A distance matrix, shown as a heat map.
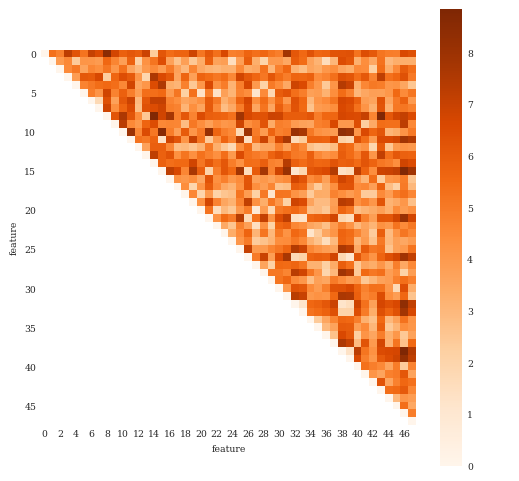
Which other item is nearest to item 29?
18
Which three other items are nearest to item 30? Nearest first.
45, 17, 47
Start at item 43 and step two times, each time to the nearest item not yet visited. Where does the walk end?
47
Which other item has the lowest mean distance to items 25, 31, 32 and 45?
17
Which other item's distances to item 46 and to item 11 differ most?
15
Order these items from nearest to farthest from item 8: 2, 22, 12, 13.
13, 12, 2, 22
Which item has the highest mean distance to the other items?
8
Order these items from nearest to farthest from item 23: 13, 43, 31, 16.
31, 16, 13, 43
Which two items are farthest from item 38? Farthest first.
46, 10
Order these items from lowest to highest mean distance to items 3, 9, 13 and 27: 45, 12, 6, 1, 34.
12, 1, 34, 6, 45
